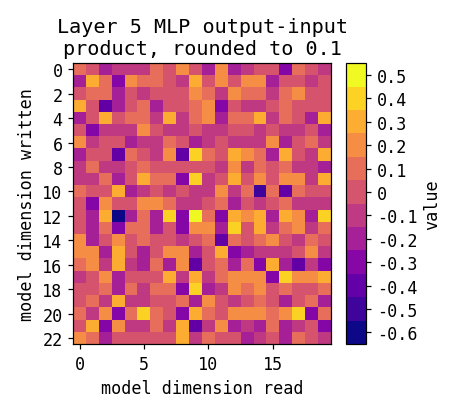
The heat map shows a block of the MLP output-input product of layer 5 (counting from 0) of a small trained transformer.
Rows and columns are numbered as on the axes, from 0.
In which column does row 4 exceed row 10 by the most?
14
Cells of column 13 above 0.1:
5
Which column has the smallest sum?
3
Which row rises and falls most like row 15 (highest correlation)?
21
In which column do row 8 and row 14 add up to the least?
11
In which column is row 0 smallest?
16
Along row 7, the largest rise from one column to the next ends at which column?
9
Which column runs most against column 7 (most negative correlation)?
15
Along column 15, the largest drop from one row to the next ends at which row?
17
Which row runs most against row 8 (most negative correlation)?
10
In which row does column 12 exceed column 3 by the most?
12
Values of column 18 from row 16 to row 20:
-0.1 0.2 0 0.1 -0.3
